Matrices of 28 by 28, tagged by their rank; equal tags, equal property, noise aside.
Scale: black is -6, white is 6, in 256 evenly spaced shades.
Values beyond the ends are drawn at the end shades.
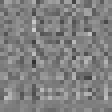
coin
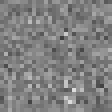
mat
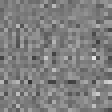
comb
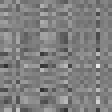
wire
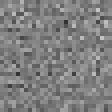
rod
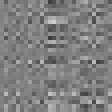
wire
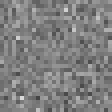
mat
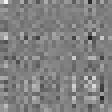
wire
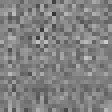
comb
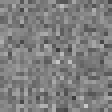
mat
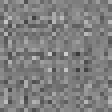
comb
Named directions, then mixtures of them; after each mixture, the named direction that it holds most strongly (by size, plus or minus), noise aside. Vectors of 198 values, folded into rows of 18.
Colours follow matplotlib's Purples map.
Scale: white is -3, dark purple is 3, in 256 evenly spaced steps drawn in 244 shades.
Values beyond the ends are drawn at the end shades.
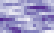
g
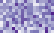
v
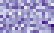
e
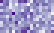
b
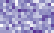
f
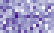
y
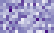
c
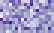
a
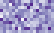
a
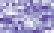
g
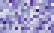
a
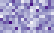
a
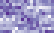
g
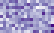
e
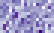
c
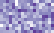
f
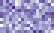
f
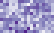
b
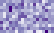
c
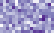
f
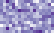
f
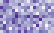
y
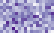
v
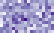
v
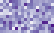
e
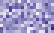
e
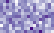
f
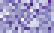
a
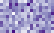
b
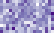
v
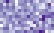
f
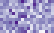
b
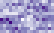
g
